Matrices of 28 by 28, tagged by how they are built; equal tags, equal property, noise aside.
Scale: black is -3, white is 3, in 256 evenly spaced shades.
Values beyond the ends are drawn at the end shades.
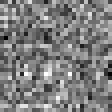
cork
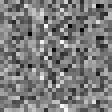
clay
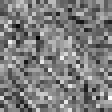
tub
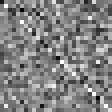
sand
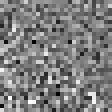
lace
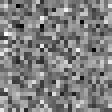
clay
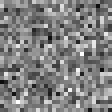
clay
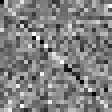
sand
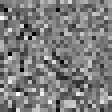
lace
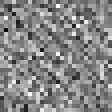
tub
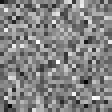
tub
